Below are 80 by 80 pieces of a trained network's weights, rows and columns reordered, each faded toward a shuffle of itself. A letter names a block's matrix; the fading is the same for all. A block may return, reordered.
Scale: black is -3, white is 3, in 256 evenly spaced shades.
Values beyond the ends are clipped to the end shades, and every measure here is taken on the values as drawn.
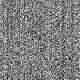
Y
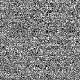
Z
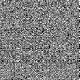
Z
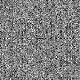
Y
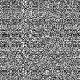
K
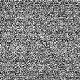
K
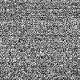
K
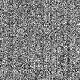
Y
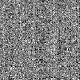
Y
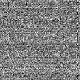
K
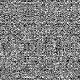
Z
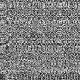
K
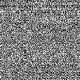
K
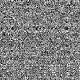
Z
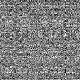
K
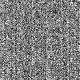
Y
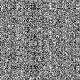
Y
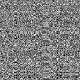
Z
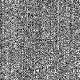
Y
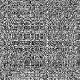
K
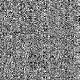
Y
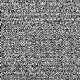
K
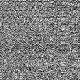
K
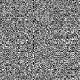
Z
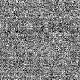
Z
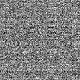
K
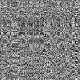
Z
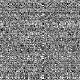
Z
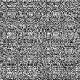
K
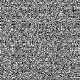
Z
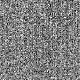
Y
